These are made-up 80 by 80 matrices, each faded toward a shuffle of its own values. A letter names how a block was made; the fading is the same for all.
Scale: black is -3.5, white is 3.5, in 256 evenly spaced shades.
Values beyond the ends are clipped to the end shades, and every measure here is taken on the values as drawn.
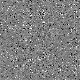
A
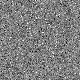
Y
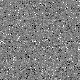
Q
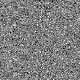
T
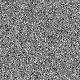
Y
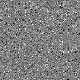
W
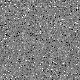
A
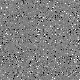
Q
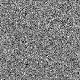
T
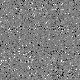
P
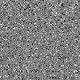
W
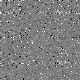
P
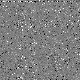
Q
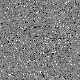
A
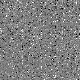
A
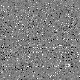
P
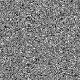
T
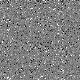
Q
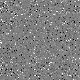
P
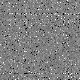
Q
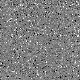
A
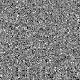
T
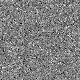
Y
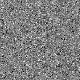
T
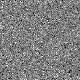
T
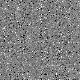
A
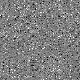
W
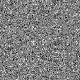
T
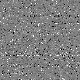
P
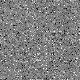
A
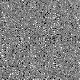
W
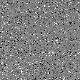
Q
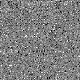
W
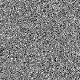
T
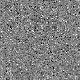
W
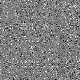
W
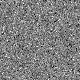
Y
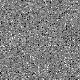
W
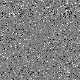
Q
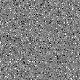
W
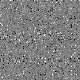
P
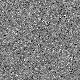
Y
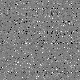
P
